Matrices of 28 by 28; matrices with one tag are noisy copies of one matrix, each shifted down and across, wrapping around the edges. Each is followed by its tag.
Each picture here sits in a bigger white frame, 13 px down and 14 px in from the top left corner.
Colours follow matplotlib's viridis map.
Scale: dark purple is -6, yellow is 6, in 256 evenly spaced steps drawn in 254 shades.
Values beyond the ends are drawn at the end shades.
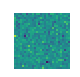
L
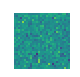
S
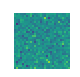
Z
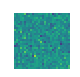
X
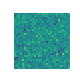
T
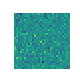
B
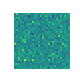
B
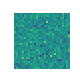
T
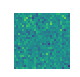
Z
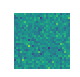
X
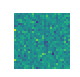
L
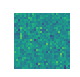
S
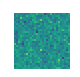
L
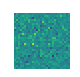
B
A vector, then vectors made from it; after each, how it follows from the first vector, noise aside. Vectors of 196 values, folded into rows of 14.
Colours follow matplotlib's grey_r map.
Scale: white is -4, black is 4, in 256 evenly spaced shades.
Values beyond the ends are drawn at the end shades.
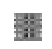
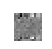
wrapped around, negated, partly zeroed.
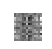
reversed.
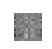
negated, shrunk.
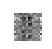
reversed.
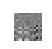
wrapped around, negated, partly zeroed.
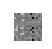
wrapped around, negated, partly zeroed.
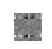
partly zeroed.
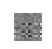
reversed, partly zeroed.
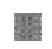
reversed, shrunk.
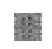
reversed, shrunk.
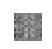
negated, shrunk.
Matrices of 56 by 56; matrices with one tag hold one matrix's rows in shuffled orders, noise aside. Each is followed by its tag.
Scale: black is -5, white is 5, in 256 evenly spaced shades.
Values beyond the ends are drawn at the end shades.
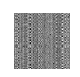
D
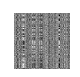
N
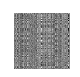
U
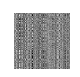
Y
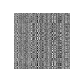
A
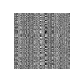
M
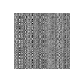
Y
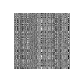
U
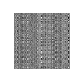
U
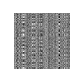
N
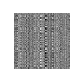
M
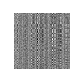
A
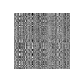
Y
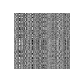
Y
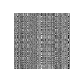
U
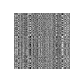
D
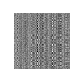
A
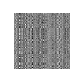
Y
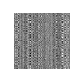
D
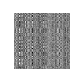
Y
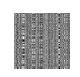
N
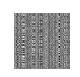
N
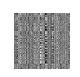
M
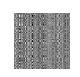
Y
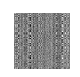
D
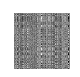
U
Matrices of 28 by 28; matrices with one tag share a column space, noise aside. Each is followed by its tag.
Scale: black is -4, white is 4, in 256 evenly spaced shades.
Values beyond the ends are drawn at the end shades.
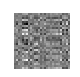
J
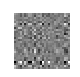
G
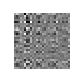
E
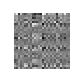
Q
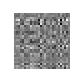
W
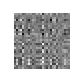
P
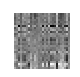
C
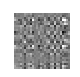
W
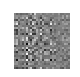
J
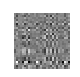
G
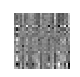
C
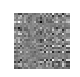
E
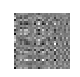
J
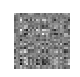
P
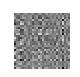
J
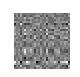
G
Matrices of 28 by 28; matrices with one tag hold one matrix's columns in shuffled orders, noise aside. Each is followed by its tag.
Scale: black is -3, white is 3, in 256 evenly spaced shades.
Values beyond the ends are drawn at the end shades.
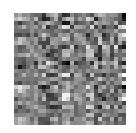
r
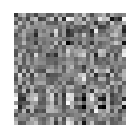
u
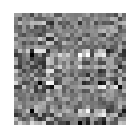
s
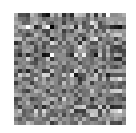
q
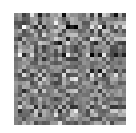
q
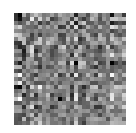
r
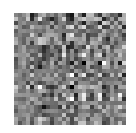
r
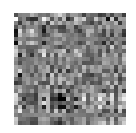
u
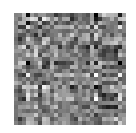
r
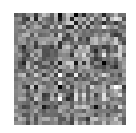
r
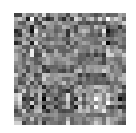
u
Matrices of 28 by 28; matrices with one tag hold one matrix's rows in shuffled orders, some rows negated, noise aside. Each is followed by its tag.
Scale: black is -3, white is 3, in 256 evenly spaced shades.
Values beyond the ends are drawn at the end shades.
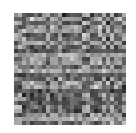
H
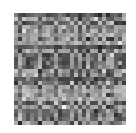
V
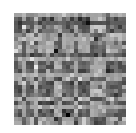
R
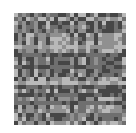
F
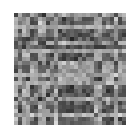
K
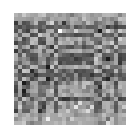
K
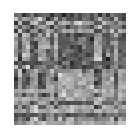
K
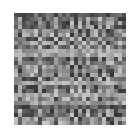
V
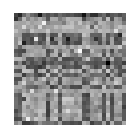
H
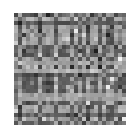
V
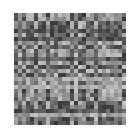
F
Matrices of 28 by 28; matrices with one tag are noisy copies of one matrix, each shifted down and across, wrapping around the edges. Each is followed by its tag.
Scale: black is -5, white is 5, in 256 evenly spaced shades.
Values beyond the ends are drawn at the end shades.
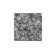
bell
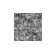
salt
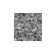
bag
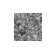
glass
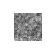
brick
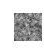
bell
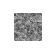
bag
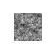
salt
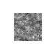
salt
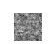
bag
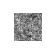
glass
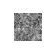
brick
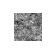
salt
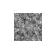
bell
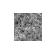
brick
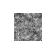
salt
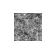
salt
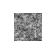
salt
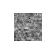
bag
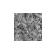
bell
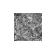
glass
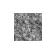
bell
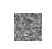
bag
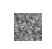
bell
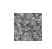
bell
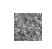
bell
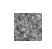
glass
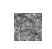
salt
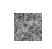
brick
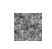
salt
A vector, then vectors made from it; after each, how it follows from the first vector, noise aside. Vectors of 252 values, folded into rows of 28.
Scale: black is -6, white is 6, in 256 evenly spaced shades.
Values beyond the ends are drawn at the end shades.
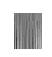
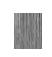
reversed, shrunk.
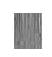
reversed, negated, shrunk.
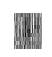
wrapped around, negated, scaled up.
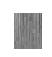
reversed, shrunk.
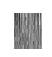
reversed, negated.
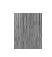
reversed, shrunk.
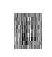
wrapped around, negated, scaled up.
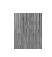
reversed, shrunk.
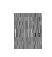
wrapped around, negated, partly zeroed.
